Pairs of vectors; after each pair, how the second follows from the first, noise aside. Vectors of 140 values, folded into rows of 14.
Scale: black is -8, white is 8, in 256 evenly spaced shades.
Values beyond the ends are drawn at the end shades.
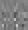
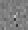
negated, partly zeroed.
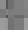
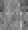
reversed, negated.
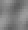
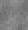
reversed, negated, shrunk.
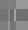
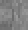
reversed, negated, shrunk.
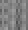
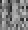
reversed, scaled up.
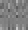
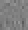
wrapped around, negated, shrunk.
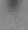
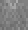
negated, partly zeroed.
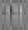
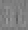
reversed, shrunk.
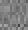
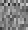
reversed, scaled up.
